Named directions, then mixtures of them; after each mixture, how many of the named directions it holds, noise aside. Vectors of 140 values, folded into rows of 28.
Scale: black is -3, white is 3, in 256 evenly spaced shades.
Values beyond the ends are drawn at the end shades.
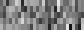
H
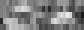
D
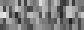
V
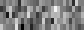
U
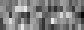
two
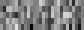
four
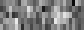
two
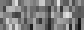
four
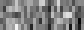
four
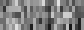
four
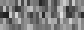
one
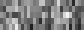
four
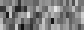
two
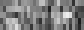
four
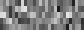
three
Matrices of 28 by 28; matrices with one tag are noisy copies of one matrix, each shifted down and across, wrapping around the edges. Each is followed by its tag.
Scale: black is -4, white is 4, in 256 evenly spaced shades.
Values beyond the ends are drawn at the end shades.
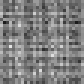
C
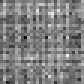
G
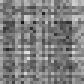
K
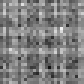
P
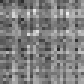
P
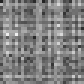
C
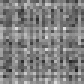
G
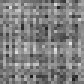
G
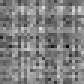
P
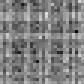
P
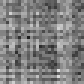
K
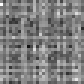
C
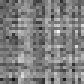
K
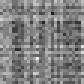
K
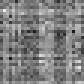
K
